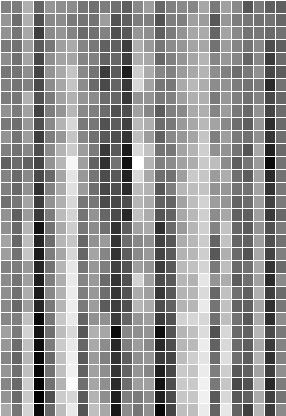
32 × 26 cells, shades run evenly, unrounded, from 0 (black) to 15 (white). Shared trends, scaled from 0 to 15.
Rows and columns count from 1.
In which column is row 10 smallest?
25
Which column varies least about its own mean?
2
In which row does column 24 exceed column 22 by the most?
30
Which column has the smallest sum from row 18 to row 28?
4
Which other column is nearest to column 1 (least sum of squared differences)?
9
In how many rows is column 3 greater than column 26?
31
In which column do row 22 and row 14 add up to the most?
7
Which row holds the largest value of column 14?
12
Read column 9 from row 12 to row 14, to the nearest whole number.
7 6 7
